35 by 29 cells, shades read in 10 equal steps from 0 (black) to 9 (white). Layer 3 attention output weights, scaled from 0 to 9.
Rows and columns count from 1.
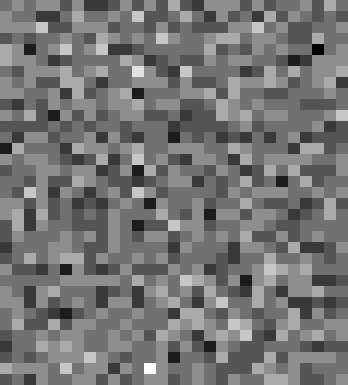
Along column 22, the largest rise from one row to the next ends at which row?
3
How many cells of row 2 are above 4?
8
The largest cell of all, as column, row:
13, 34
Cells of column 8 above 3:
24
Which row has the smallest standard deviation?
12
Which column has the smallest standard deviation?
11
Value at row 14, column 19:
4
